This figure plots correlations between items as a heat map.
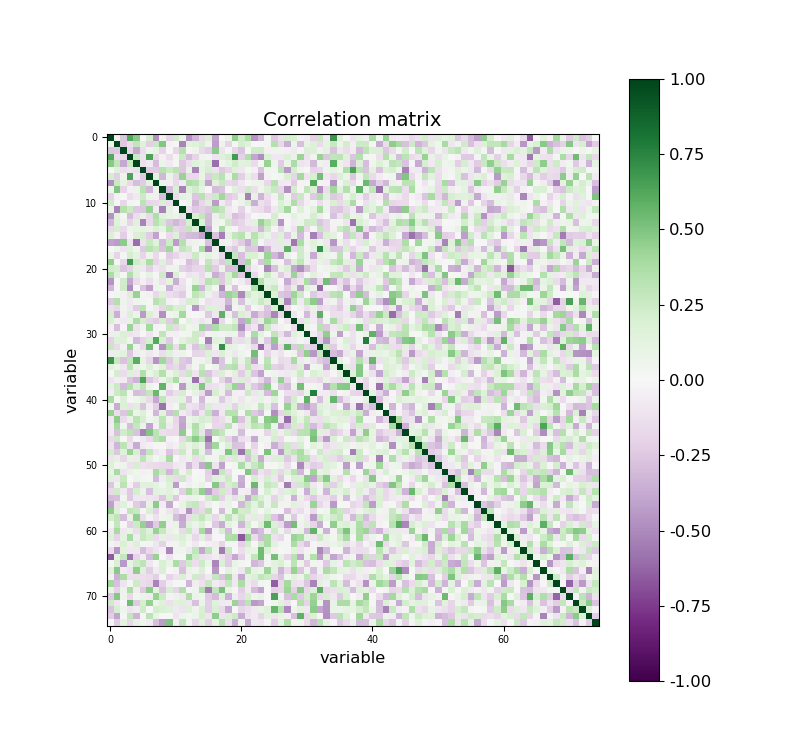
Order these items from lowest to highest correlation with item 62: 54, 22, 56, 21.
22, 56, 21, 54
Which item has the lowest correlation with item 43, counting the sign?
27
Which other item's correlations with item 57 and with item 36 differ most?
50
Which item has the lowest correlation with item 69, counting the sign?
15
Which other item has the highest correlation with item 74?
9
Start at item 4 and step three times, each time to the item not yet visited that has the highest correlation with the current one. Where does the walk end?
3
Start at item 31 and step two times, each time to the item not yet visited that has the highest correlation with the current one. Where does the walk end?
7
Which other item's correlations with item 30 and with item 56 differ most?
40
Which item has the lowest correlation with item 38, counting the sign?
41
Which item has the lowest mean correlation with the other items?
20
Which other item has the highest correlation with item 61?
48
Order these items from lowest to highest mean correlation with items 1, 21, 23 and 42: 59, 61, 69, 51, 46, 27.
69, 27, 46, 61, 59, 51
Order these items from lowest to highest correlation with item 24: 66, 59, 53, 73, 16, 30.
16, 30, 73, 53, 66, 59
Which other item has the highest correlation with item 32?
17
